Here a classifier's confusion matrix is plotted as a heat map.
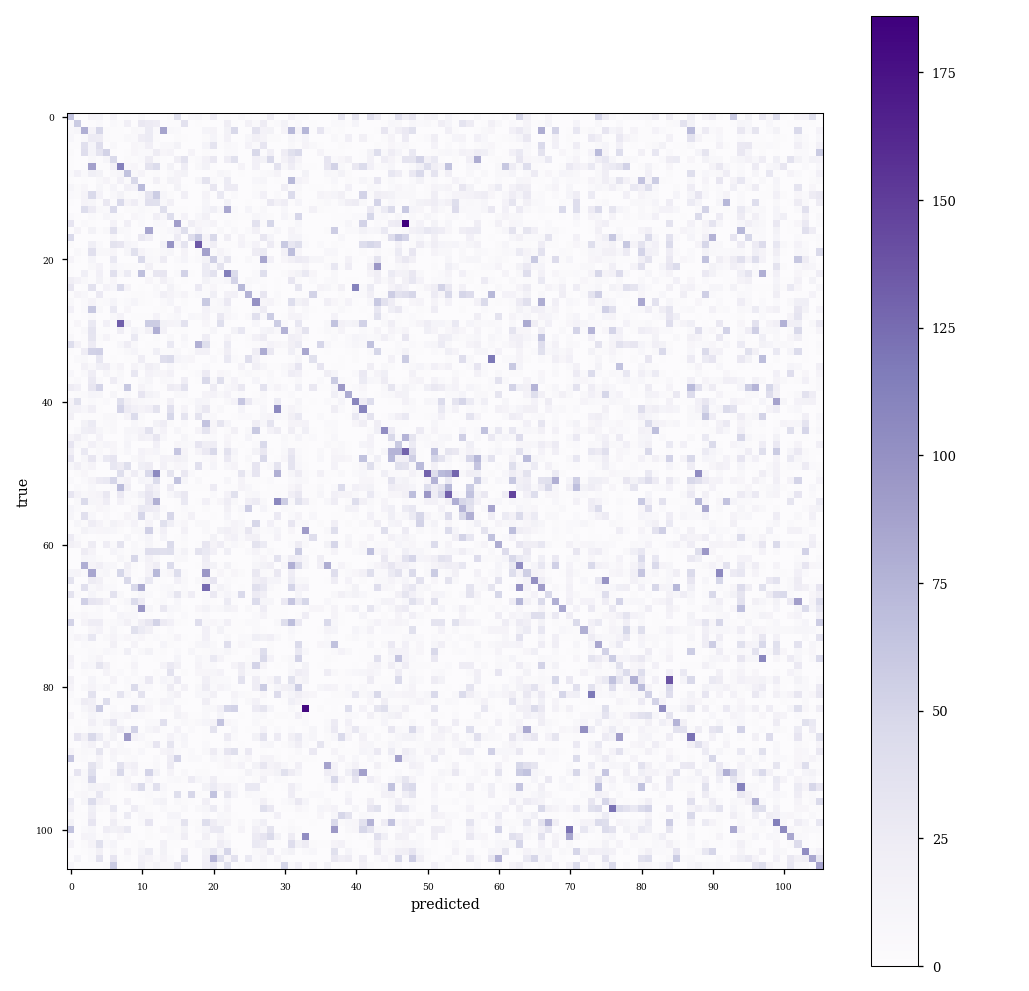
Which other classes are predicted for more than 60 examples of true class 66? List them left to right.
10, 19, 63, 85
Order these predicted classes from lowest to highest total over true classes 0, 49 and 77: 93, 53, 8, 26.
53, 8, 93, 26
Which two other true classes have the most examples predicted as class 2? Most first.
63, 68
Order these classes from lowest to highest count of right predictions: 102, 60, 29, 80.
102, 29, 80, 60
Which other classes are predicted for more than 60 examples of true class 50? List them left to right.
12, 29, 52, 53, 54, 88
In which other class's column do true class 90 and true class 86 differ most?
72
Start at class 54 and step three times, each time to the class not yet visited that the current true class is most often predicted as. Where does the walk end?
3
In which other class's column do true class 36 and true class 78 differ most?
73
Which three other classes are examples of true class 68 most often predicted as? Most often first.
102, 63, 31
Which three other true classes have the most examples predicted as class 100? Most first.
29, 67, 7
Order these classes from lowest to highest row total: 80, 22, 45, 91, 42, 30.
45, 42, 91, 80, 30, 22
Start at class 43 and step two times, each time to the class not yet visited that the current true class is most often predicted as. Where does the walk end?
31
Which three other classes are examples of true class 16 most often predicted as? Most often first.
11, 94, 37
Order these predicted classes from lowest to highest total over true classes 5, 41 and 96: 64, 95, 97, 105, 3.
97, 95, 64, 3, 105
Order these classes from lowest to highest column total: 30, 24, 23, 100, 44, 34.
34, 100, 24, 30, 23, 44
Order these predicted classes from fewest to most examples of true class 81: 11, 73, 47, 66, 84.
11, 47, 66, 84, 73
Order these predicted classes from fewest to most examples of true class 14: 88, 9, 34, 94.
34, 9, 94, 88
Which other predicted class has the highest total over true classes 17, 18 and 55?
89
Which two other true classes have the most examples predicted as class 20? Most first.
104, 95
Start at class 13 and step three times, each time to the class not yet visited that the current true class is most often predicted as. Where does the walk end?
76
